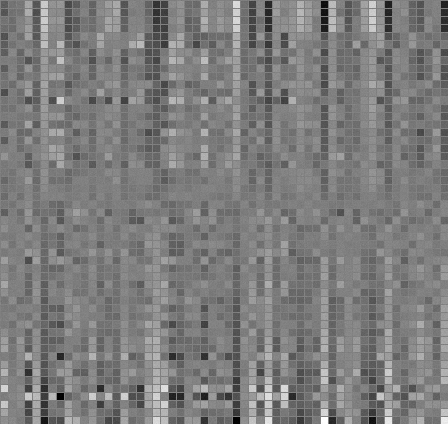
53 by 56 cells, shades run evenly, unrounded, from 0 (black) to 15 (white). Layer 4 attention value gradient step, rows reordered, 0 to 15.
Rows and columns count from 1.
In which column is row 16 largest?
4
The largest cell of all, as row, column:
53, 41
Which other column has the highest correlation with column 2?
24
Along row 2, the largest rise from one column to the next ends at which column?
42
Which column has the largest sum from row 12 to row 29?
30
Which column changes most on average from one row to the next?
26
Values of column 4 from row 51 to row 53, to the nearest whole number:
4 4 5
